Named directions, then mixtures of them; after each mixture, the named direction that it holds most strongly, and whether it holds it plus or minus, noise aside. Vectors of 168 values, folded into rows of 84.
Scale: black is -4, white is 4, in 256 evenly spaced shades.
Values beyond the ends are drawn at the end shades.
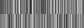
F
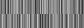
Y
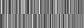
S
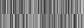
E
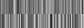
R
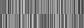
Y, plus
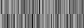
S, minus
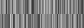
E, minus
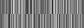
F, plus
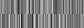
R, plus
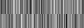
F, plus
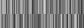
E, minus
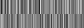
S, minus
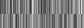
E, plus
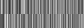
S, plus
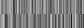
R, minus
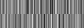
S, plus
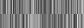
E, plus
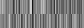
F, minus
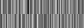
S, plus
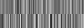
R, plus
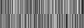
Y, plus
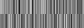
F, minus
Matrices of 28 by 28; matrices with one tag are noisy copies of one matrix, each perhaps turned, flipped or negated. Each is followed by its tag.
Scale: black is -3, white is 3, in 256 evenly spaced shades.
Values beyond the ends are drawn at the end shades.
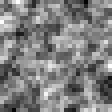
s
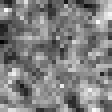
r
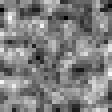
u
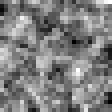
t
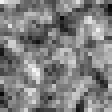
t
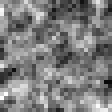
r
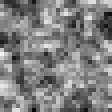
s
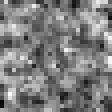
u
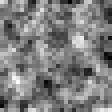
t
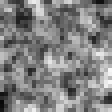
r
